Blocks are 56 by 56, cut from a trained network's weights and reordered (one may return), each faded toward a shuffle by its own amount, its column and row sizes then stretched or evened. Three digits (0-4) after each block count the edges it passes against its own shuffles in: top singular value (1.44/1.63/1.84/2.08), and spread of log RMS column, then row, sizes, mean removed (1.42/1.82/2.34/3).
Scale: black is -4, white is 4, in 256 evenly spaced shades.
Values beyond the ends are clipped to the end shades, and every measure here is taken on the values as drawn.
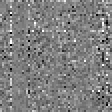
1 3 1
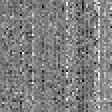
3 4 0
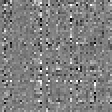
2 4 2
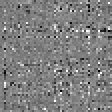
0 3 3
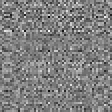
4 1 3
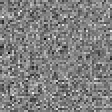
2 1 1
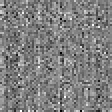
2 2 1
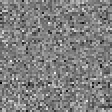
0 1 2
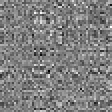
4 2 2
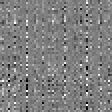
3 4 2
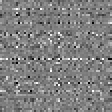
3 2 4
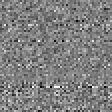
2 0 3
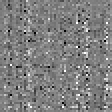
0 3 2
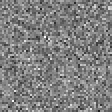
0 0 0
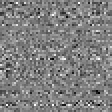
3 1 4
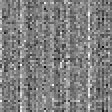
4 3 0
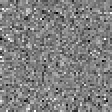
0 1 1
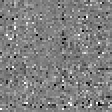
0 2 2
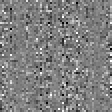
0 4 0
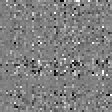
0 3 3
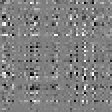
4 4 4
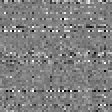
2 1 4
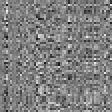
4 4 1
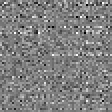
2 1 4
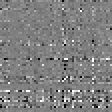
2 2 4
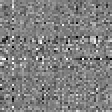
3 2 3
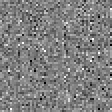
0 3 0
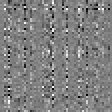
4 4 1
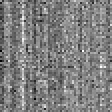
4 2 1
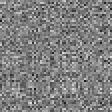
4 1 2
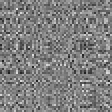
4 2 3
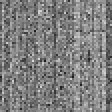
4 1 0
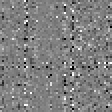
0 3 2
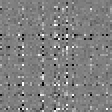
3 3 3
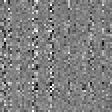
3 4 2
